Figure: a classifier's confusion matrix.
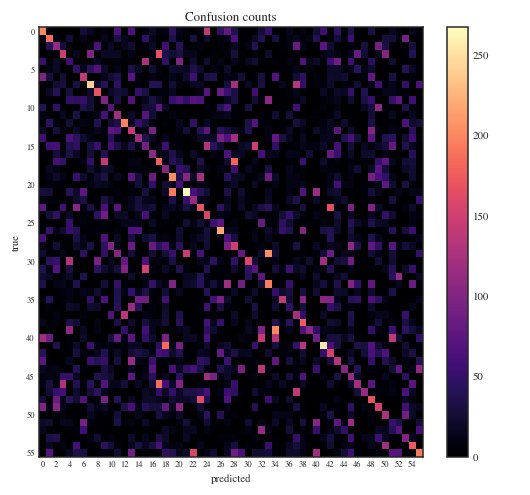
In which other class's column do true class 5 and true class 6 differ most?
0
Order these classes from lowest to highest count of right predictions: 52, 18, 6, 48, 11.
52, 18, 11, 6, 48
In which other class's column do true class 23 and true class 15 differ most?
42
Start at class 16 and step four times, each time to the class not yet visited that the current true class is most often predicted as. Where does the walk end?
24
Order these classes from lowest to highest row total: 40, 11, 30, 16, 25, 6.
11, 25, 16, 6, 30, 40
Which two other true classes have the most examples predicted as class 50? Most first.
54, 3
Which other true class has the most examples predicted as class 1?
40
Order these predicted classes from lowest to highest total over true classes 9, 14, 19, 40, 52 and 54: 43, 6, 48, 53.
53, 43, 6, 48
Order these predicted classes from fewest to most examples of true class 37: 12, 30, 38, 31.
30, 31, 38, 12
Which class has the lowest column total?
39
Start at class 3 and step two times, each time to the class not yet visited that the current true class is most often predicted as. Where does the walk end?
28
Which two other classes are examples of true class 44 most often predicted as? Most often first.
32, 55
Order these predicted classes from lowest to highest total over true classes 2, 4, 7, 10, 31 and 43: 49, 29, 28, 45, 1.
29, 1, 45, 28, 49
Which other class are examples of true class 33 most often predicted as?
27
